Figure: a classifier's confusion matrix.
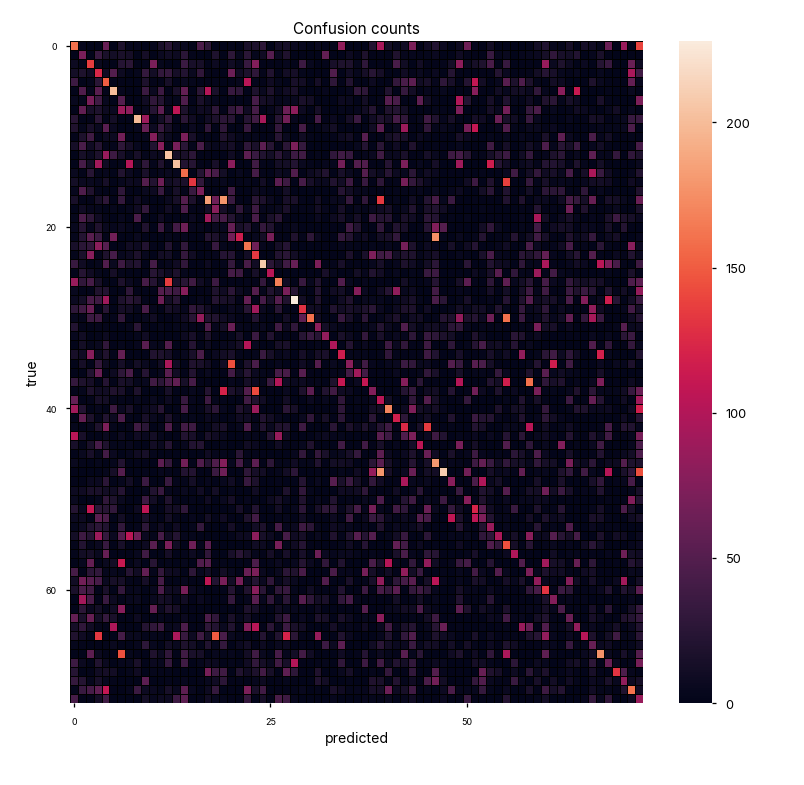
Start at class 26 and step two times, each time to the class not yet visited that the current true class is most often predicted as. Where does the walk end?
4
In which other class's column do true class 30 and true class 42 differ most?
55
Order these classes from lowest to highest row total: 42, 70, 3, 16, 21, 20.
16, 70, 20, 3, 21, 42
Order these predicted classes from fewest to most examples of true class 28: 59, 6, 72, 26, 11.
59, 6, 72, 26, 11
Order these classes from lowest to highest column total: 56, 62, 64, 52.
56, 64, 62, 52
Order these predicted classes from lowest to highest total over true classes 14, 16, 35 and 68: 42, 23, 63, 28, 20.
42, 63, 23, 28, 20
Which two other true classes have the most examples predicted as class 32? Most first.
1, 59
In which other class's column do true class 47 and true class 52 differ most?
39
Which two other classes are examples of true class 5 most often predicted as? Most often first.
64, 17
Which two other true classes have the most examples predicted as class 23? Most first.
38, 64
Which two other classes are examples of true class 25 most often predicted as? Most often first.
59, 54
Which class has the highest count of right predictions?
28
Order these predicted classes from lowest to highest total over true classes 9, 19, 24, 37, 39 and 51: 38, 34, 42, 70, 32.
32, 70, 38, 34, 42
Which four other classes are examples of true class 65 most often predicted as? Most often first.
18, 3, 27, 13
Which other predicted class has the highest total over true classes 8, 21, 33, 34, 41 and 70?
46
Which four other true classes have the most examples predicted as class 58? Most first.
37, 42, 54, 64
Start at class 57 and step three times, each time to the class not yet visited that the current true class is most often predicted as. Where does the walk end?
60
